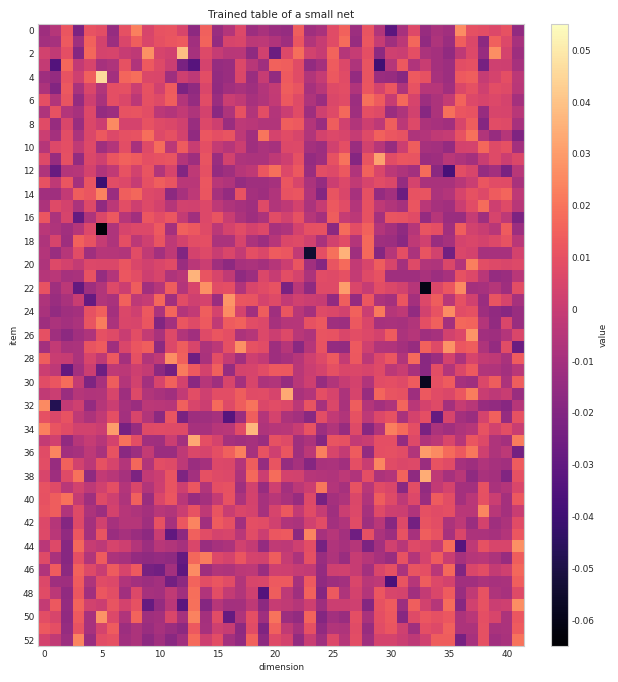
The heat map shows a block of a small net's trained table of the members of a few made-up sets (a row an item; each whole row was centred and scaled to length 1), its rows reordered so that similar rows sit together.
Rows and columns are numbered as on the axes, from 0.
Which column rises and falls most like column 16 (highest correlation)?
34
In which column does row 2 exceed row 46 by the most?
12
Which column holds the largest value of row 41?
38
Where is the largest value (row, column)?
4, 5
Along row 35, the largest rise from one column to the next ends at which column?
13
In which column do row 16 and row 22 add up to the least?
33
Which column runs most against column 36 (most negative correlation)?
41
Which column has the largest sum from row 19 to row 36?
37
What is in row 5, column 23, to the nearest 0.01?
-0.01
